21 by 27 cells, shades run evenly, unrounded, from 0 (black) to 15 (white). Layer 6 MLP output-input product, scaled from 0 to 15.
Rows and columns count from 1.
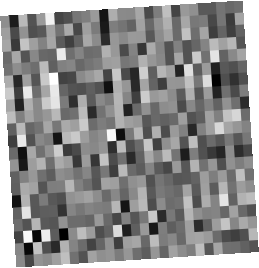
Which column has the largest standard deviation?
2
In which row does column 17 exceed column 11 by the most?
4
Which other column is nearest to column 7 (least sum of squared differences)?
17
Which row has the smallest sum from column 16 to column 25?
13
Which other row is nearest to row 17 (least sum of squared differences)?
16
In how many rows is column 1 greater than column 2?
12
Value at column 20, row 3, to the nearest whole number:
6
